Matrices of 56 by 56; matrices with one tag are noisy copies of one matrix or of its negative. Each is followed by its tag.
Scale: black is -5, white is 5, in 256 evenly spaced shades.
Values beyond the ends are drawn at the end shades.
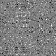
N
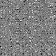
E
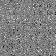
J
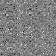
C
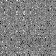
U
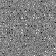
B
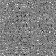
N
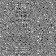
N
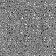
B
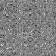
C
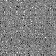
U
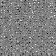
E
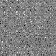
U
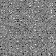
E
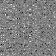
C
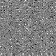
E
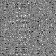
N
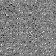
C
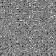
E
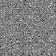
E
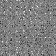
U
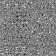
N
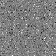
B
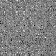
U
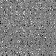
U
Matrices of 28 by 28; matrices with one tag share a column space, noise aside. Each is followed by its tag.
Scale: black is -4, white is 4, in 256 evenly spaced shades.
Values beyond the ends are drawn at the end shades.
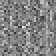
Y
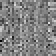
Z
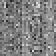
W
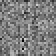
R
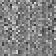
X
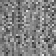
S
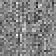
W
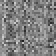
Z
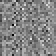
X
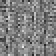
S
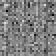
W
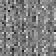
Y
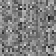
Y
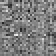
W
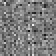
X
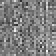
Z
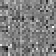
Y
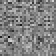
S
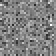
X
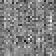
S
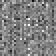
X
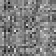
Y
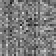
X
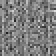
Y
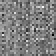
X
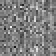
Y
